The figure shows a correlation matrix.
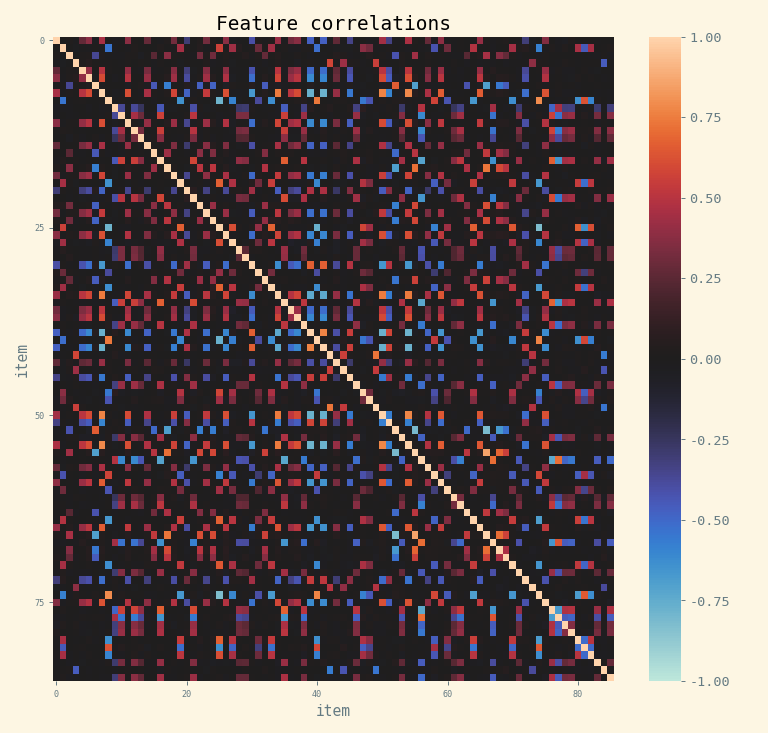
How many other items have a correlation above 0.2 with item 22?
10
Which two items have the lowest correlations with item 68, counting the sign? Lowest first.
52, 6
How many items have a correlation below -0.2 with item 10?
4
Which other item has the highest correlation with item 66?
55
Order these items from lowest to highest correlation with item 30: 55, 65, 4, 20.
65, 4, 55, 20
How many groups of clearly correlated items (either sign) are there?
5
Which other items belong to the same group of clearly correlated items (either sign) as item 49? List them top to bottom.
3, 42, 44, 73, 84
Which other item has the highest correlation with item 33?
25
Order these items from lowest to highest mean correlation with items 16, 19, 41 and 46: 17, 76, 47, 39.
17, 47, 39, 76
